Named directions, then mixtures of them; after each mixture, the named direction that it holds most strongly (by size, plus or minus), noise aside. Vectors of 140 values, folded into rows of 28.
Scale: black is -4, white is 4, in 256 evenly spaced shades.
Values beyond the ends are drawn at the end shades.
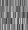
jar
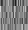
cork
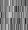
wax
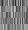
cork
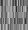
cork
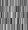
jar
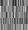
cork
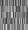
jar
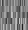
jar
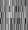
wax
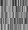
cork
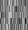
wax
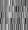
wax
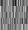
cork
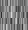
jar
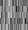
wax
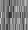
wax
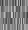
jar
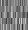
jar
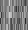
wax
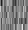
cork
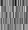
cork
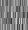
jar
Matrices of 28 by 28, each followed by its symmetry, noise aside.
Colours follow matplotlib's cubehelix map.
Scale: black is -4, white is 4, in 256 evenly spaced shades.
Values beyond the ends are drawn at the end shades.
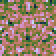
mirrored left to right.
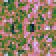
mirrored top to bottom.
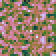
mirrored top to bottom.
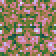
mirrored left to right.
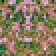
mirrored left to right.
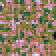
antisymmetric.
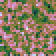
symmetric across the other diagonal.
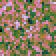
symmetric.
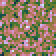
symmetric.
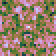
mirrored left to right.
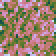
mirrored top to bottom.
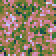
antisymmetric.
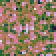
mirrored top to bottom.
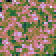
symmetric.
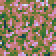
antisymmetric.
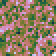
symmetric.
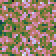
mirrored top to bottom.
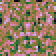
mirrored left to right.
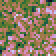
symmetric.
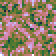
symmetric across the other diagonal.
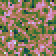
symmetric across the other diagonal.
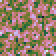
symmetric.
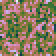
mirrored top to bottom.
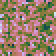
mirrored top to bottom.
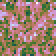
mirrored left to right.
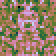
mirrored left to right.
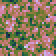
symmetric across the other diagonal.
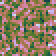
mirrored top to bottom.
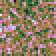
antisymmetric.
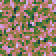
symmetric across the other diagonal.
